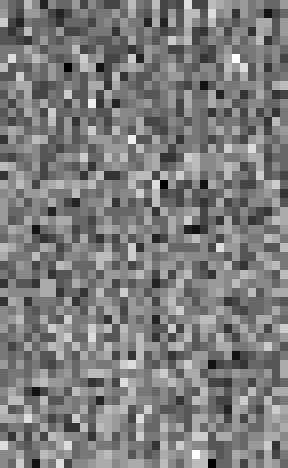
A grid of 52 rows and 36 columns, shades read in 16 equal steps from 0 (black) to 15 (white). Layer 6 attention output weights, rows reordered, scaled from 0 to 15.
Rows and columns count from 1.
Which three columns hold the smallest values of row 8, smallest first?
9, 13, 34
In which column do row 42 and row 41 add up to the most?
24
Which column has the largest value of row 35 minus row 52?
27
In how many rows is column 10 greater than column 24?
15
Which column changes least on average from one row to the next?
33
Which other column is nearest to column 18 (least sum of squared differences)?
16
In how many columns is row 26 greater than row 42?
14
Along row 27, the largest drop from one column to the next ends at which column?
20
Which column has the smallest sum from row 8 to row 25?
26
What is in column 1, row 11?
5
